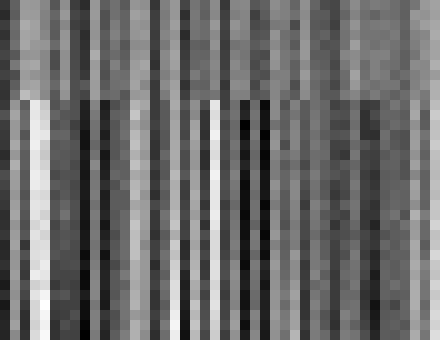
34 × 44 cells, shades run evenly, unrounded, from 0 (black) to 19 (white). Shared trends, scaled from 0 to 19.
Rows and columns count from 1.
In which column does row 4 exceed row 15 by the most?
25
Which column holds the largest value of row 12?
4
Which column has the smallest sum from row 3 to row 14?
9
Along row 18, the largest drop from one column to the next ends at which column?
23
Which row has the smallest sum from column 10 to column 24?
5
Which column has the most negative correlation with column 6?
18
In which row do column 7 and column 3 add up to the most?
10
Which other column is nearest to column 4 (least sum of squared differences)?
22
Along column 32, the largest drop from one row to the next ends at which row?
29
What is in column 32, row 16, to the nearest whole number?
8
